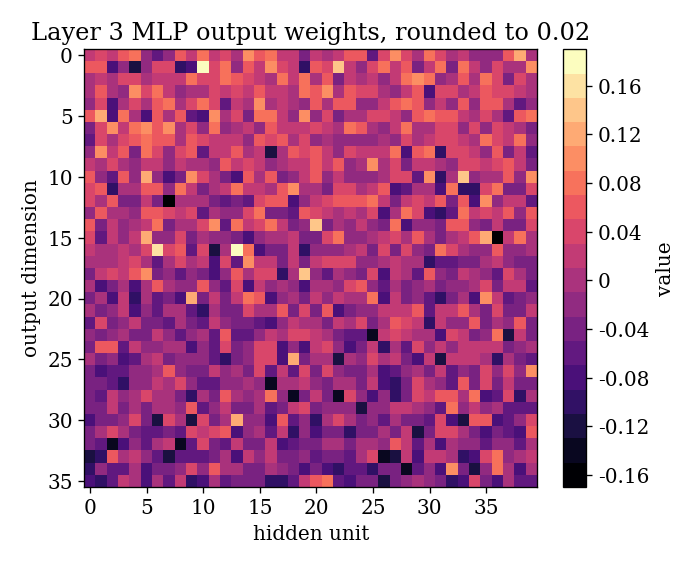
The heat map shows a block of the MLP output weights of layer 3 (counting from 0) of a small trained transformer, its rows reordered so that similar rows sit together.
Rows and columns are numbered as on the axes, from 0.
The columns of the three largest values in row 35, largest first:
21, 20, 34
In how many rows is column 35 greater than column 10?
22
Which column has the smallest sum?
26
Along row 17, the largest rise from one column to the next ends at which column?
14
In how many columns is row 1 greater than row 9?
18
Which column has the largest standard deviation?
16
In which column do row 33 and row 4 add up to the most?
36
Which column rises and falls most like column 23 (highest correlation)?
24
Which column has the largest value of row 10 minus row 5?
5
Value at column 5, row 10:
0.12
